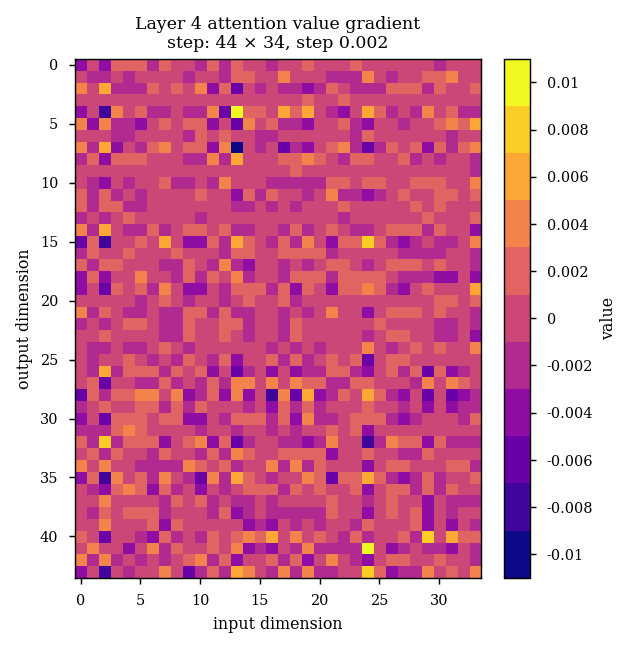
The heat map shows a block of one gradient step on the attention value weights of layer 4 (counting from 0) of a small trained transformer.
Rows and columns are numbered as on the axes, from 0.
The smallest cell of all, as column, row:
13, 7
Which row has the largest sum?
40
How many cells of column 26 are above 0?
14
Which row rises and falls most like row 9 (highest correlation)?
23
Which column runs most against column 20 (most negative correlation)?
6
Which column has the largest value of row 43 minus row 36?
24
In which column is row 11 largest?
21
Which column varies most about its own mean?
2
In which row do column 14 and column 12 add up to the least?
28
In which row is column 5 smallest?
5
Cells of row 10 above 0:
10
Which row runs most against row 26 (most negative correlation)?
27
